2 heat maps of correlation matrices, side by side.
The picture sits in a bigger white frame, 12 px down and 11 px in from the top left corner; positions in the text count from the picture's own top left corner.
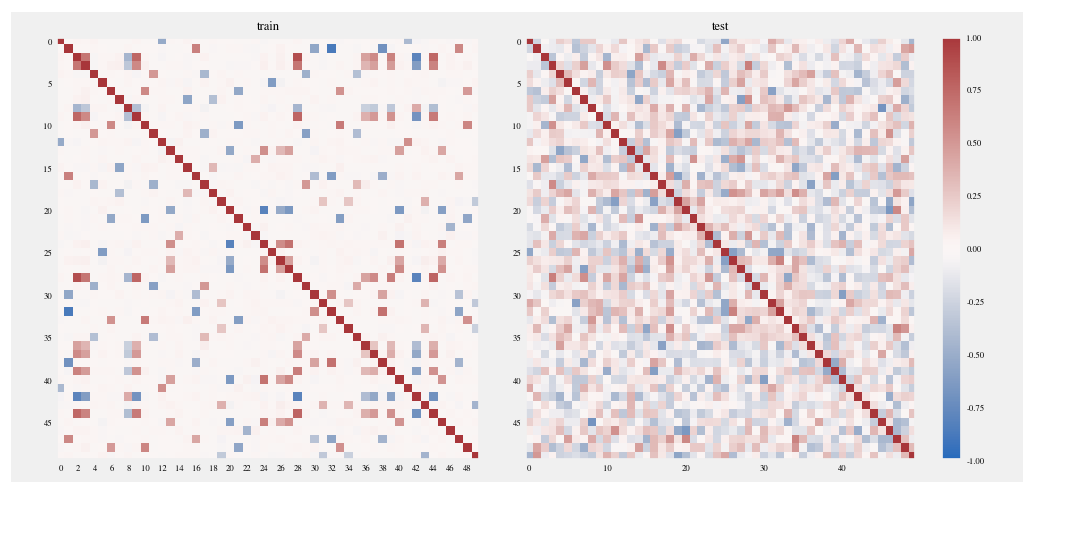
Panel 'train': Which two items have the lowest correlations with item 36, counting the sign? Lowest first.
42, 8
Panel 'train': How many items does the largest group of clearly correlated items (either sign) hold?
10
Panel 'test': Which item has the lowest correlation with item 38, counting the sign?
39
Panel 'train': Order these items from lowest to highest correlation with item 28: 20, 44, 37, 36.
20, 36, 37, 44
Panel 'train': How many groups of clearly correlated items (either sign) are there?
11
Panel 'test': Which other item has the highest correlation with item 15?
13
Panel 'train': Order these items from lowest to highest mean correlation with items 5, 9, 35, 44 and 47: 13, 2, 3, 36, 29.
13, 29, 36, 3, 2
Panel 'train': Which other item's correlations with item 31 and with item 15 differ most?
7
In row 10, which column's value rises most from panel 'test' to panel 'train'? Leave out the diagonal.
33
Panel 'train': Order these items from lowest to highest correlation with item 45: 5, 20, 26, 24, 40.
20, 5, 26, 40, 24
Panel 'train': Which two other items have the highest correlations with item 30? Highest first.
32, 38
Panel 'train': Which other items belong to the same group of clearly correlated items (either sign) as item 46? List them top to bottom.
22
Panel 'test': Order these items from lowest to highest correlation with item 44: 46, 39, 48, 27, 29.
27, 48, 29, 39, 46
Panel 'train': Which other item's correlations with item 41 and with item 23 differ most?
12
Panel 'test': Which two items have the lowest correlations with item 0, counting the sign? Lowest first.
25, 49
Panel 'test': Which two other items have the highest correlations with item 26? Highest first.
32, 18
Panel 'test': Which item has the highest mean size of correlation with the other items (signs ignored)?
18
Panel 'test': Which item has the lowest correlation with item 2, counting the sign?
10
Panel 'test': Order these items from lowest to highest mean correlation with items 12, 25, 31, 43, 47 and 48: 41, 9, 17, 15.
15, 41, 9, 17
